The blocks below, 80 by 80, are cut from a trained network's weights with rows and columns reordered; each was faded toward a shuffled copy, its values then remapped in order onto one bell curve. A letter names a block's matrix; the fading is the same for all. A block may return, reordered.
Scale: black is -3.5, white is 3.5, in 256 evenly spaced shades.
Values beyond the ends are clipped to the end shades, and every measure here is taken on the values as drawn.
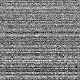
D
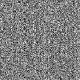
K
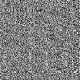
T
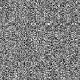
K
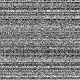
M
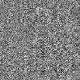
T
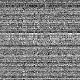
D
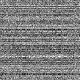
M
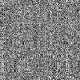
T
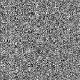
T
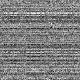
M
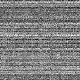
M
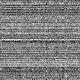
D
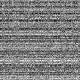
M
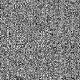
T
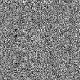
K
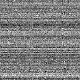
D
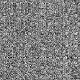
T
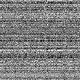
M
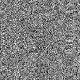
K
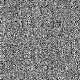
T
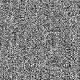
K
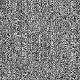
T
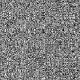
K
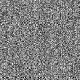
T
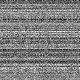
M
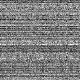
M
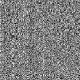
T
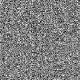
T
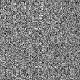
K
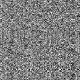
K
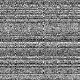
D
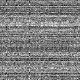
D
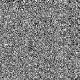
T
